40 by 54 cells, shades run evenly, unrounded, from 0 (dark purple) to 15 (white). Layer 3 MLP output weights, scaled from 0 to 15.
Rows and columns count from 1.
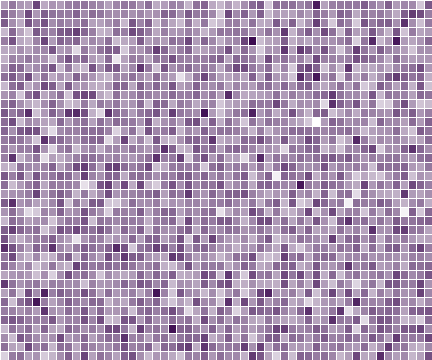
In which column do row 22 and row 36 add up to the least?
24
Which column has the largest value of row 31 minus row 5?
31
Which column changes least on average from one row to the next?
25
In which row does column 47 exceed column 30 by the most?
8
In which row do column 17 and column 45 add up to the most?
37
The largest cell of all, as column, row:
40, 14
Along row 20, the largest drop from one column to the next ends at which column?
36
